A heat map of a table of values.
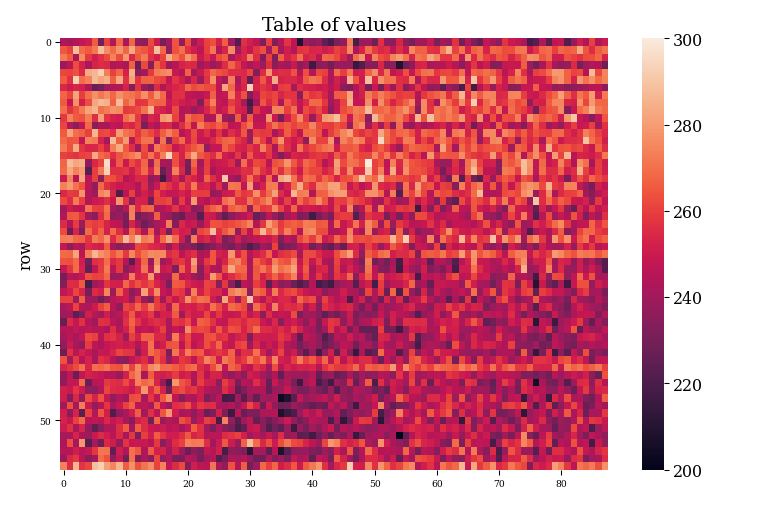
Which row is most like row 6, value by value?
34
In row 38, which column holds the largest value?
20
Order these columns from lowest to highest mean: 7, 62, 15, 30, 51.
30, 62, 51, 15, 7
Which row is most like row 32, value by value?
45
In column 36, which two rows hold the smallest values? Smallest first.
47, 49
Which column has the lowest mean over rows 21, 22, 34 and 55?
62
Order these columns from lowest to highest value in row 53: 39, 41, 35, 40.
41, 40, 39, 35
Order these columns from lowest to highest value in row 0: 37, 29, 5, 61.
61, 37, 29, 5
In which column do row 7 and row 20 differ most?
9
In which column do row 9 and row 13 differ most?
43
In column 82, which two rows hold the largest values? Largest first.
10, 19
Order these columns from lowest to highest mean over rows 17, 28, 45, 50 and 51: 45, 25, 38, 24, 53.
38, 25, 45, 24, 53
